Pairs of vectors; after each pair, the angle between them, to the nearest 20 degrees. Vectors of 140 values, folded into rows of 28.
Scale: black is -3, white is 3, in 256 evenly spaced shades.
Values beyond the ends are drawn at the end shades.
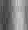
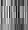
120 degrees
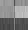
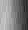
100 degrees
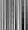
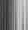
80 degrees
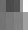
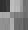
100 degrees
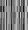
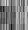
40 degrees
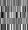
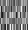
20 degrees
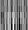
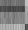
100 degrees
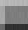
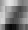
40 degrees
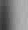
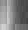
160 degrees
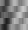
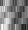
160 degrees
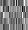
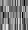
140 degrees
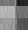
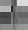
120 degrees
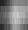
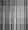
40 degrees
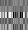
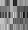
120 degrees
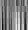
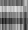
60 degrees
